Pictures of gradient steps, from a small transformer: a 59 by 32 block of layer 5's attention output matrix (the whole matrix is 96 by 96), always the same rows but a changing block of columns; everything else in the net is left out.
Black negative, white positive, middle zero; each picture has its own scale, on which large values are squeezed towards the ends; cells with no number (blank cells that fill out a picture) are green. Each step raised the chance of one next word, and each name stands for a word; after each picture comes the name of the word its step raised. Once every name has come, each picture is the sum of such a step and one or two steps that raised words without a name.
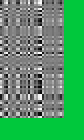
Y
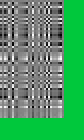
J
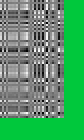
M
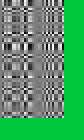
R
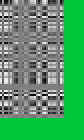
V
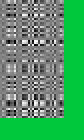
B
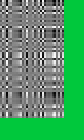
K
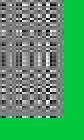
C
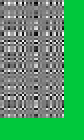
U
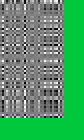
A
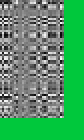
J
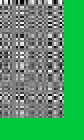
K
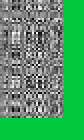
Y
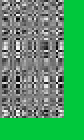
R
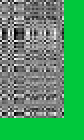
U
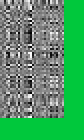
K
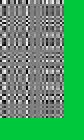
A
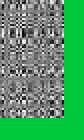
B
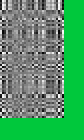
Y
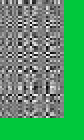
Y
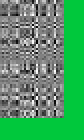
B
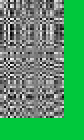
J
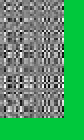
Y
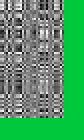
Y
